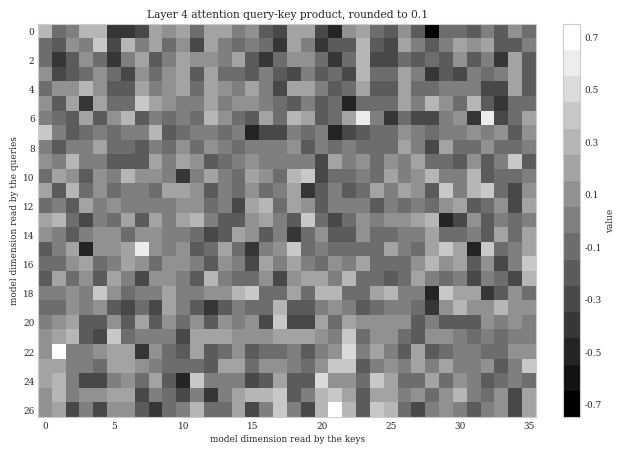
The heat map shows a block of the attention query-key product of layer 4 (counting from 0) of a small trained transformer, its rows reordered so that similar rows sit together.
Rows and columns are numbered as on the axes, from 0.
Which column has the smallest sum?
33
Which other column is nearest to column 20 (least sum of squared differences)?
24
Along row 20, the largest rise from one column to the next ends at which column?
17
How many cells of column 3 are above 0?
8
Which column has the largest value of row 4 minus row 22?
7
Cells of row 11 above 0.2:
4
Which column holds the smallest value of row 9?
20
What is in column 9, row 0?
0.1
